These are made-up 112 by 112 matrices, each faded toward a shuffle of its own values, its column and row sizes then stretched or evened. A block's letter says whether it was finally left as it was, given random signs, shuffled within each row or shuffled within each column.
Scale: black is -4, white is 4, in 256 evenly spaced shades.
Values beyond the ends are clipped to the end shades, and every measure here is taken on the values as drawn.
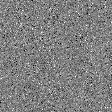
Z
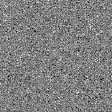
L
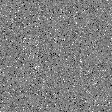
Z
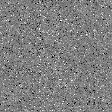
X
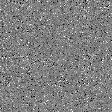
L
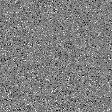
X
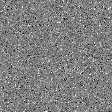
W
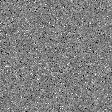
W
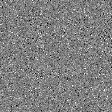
L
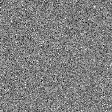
Z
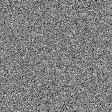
W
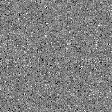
L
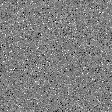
W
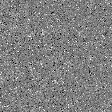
Z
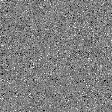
L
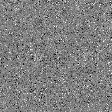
L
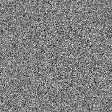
L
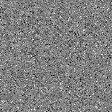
L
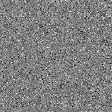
L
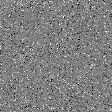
L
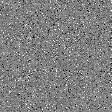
X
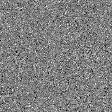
Z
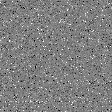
W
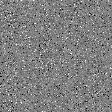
X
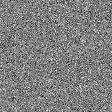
Z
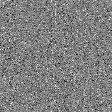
Z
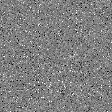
L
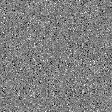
L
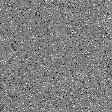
Z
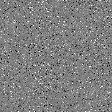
X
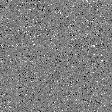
X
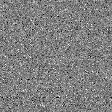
W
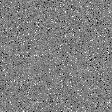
X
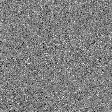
W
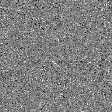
L
